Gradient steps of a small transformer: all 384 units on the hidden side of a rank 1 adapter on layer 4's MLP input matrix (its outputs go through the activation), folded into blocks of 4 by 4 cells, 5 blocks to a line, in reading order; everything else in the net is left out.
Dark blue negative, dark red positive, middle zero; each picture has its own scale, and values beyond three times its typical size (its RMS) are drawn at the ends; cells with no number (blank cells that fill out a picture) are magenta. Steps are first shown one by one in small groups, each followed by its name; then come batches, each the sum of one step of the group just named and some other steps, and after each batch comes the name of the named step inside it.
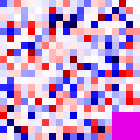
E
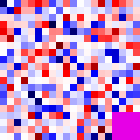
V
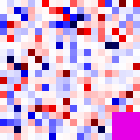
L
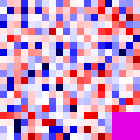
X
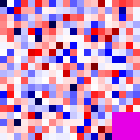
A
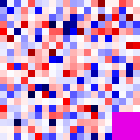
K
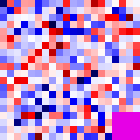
V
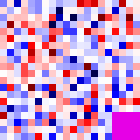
K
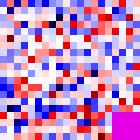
X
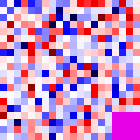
K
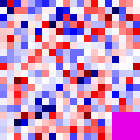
V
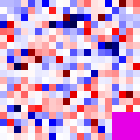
L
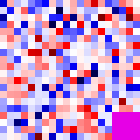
K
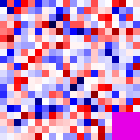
V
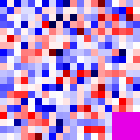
X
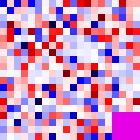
A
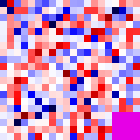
A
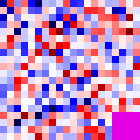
X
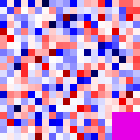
A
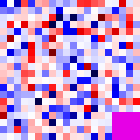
K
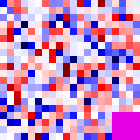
V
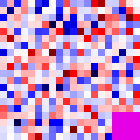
K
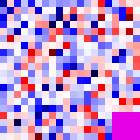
X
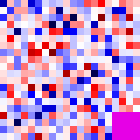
K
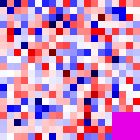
A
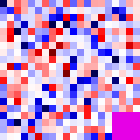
V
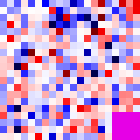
E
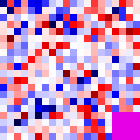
V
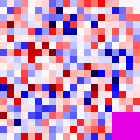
V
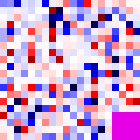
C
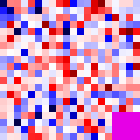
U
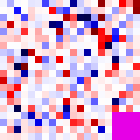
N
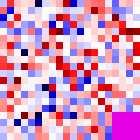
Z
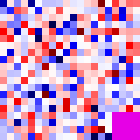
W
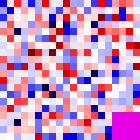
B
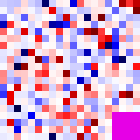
N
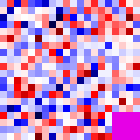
Z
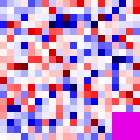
C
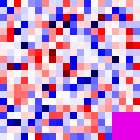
B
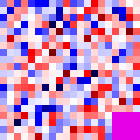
Z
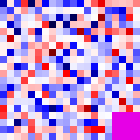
W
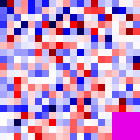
U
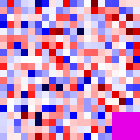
Z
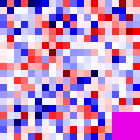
Z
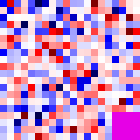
Z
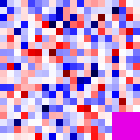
B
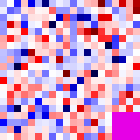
N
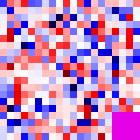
W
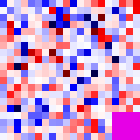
N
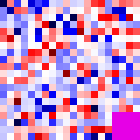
W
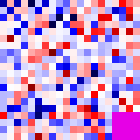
W
